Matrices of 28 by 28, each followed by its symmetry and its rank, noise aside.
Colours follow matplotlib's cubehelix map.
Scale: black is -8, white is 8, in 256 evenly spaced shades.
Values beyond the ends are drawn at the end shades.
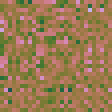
antisymmetric, rank four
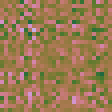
antisymmetric, rank four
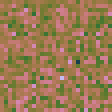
antisymmetric, rank six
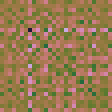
symmetric, rank three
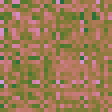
no symmetry, rank three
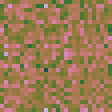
no symmetry, rank six
